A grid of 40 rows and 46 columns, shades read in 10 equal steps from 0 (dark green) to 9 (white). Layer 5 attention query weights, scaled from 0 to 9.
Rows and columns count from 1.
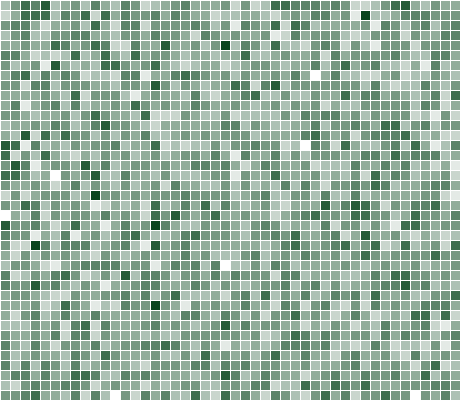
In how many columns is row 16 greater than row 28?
15
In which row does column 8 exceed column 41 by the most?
29
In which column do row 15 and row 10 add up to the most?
31
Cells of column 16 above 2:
32
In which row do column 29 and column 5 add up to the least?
1
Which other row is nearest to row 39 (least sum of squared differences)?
26
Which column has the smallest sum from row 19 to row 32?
16
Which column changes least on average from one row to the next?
21
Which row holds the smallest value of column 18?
22
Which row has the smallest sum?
38
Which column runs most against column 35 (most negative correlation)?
14
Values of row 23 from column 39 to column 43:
6 8 2 2 4
